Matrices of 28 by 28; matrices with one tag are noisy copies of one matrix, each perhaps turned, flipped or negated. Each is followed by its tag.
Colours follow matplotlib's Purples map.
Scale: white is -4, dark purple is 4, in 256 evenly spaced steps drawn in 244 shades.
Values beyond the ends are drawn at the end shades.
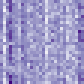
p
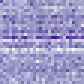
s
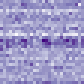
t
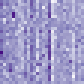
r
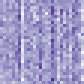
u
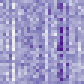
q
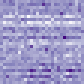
q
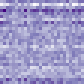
p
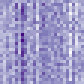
q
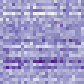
q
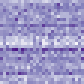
t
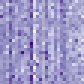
r
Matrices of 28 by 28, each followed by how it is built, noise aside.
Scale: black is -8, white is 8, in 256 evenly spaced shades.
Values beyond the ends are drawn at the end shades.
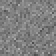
Hankel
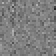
uneven columns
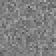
noise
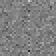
uneven columns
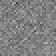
Hankel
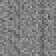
repeating rows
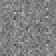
uneven columns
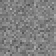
repeating rows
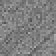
Hankel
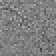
banded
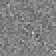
banded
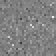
sparse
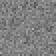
noise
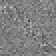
banded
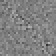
banded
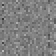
uneven columns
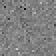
sparse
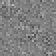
banded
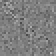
banded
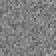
noise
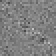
banded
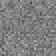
noise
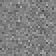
repeating rows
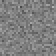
repeating rows
